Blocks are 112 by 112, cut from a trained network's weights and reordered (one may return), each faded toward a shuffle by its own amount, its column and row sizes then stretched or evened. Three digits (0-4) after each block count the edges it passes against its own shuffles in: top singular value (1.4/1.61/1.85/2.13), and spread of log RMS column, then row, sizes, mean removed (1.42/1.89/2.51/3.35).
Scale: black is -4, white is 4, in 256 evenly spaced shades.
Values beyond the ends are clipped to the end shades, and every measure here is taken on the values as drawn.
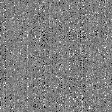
1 3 1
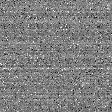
2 0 0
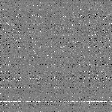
3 2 3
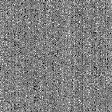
2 1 1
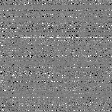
1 2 4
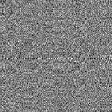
4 2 1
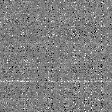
1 3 1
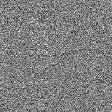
3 2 1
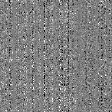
2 4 1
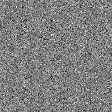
1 1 2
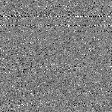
1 1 3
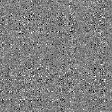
0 3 3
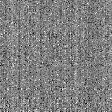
3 0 2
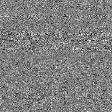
2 1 3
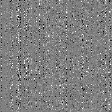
0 4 1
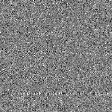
2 2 2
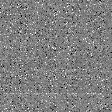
0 2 0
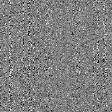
1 4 1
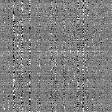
3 4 0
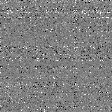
0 1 3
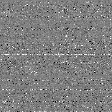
1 1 3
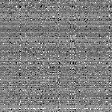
4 3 2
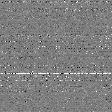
4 0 3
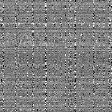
4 4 0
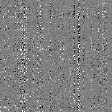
1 4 2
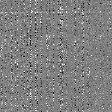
1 4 0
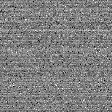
3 0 0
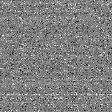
1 1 1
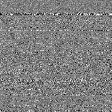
3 0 4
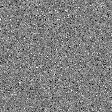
0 0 1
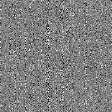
1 4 0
